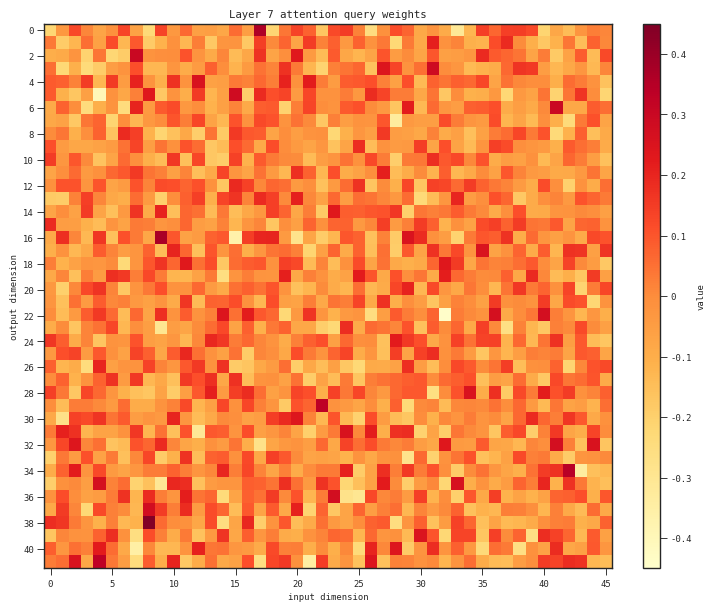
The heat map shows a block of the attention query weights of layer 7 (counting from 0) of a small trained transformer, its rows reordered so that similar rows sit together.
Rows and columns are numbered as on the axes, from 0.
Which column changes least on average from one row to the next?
13
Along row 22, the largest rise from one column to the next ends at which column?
33
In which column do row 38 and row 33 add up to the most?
8
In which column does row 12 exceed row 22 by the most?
32
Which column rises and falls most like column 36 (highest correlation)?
21
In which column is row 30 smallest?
1
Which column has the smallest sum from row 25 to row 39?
25
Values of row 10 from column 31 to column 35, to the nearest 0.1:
0.2 0.1 0.1 0 0.1
